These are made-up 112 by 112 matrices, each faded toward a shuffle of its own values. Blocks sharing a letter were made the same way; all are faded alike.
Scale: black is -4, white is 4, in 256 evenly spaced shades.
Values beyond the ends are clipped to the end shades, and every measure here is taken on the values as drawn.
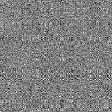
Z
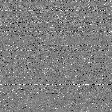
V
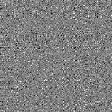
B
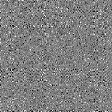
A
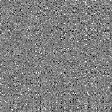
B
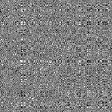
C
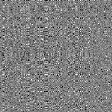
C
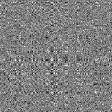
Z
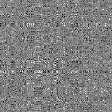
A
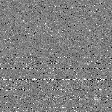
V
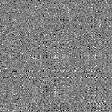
A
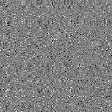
B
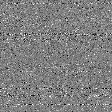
V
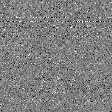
V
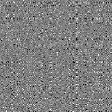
A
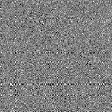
Z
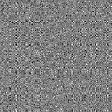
C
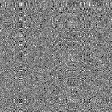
Z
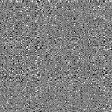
A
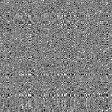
C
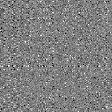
B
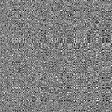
Z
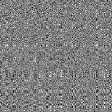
Z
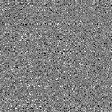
B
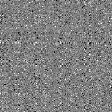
B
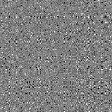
A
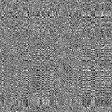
C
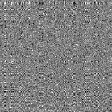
Z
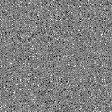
B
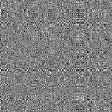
C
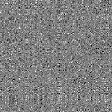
B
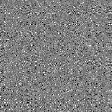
B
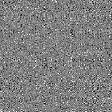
B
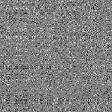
B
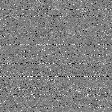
V
